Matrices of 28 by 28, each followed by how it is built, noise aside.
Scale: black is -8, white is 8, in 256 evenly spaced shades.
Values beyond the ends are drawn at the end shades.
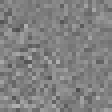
lower triangular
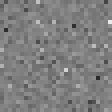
sparse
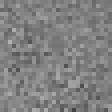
lower triangular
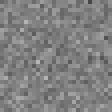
repeating rows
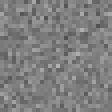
noise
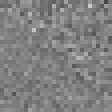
upper triangular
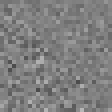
lower triangular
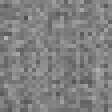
blocks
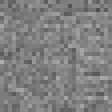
blocks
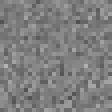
repeating columns
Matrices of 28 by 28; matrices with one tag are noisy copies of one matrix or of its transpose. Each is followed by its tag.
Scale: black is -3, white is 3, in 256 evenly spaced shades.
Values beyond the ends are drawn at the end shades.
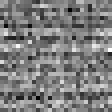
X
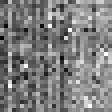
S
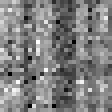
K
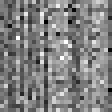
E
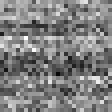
K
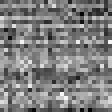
E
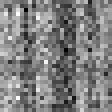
K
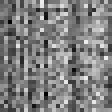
E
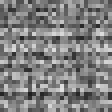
X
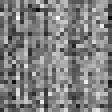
E
